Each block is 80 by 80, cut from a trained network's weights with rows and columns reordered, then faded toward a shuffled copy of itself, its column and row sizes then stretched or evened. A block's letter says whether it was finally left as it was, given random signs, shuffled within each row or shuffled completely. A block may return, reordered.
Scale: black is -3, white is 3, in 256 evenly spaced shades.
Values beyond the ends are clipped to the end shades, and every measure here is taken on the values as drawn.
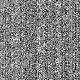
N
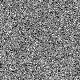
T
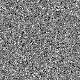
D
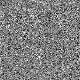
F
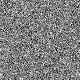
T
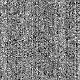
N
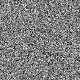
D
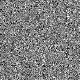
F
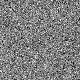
T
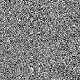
N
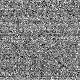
D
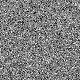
T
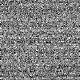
N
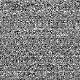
N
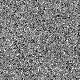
T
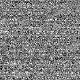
N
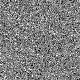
T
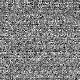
N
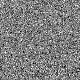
D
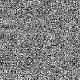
N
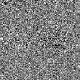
N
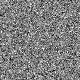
T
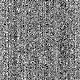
N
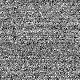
D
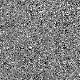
F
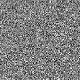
N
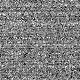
D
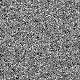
T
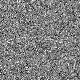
T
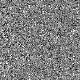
F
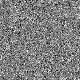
T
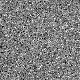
T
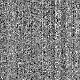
N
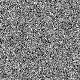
T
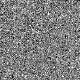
F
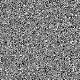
F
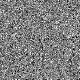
F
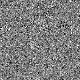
F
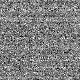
D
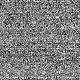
D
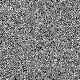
T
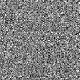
N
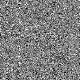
F
